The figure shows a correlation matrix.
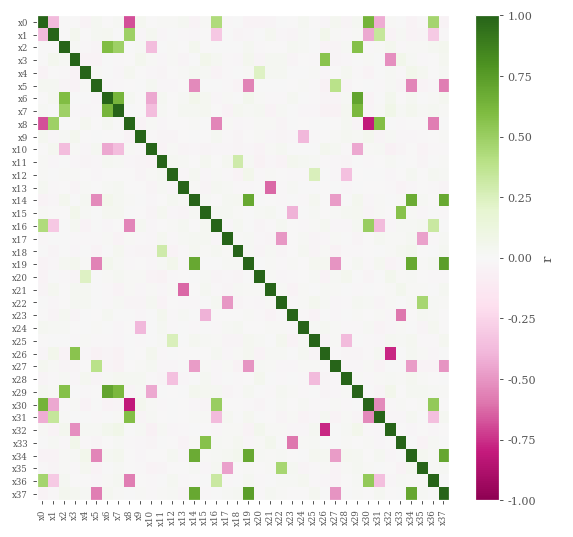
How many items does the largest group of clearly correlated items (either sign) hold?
7
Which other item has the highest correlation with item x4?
x20
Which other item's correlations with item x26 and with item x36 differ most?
x32
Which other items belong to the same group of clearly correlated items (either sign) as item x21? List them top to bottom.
x13
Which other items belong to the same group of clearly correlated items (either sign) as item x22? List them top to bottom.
x17, x35
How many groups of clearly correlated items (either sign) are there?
11
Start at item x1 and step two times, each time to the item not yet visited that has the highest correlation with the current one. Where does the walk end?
x31
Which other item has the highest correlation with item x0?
x30
